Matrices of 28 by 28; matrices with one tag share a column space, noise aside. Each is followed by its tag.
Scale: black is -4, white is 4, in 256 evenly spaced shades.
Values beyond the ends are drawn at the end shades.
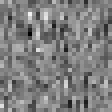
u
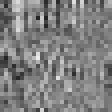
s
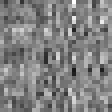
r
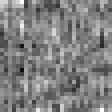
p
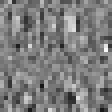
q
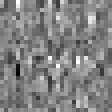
s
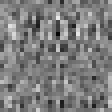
u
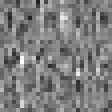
s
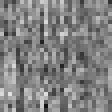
r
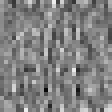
p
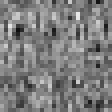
u
